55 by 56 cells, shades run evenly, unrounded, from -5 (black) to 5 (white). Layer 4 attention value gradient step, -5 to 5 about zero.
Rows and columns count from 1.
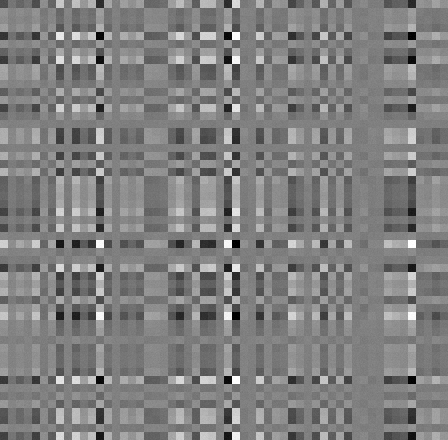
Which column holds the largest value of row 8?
30
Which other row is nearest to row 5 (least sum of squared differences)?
48
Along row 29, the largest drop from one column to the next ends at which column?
13
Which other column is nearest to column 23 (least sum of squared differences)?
10
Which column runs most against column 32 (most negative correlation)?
46
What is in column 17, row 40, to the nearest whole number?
-1
